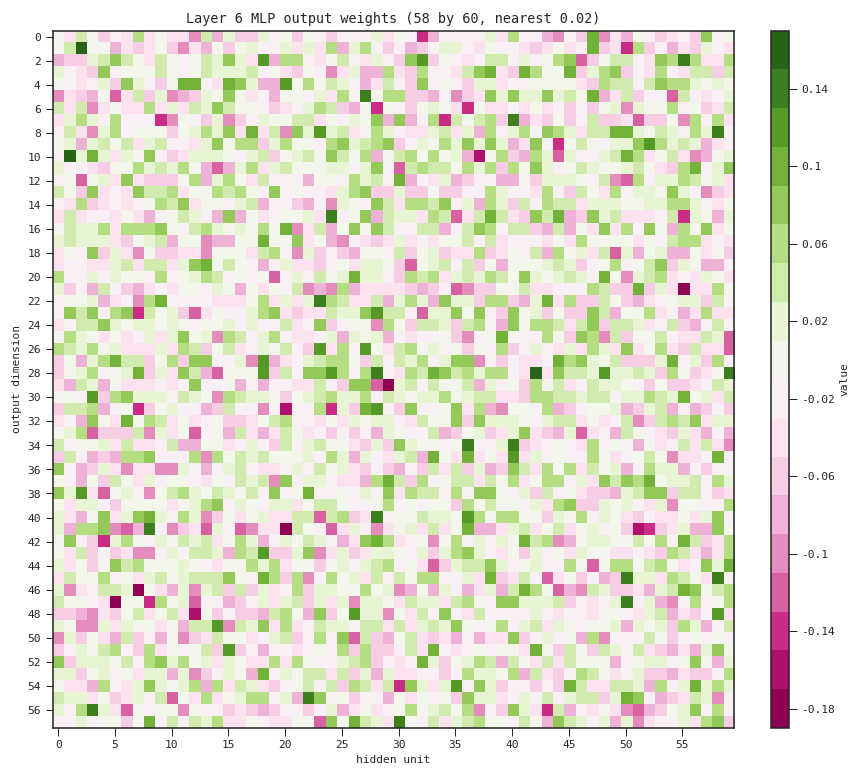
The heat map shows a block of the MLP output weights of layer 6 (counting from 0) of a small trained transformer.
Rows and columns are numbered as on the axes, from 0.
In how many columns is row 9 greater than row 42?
26
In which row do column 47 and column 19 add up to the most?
23
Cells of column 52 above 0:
21
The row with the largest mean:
28
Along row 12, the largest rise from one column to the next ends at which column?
51
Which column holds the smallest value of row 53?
12
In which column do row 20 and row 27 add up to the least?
19
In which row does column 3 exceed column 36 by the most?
10
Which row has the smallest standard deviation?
39
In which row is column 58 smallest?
55
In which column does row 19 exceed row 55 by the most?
53
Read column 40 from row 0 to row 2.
0.06 -0.02 -0.02
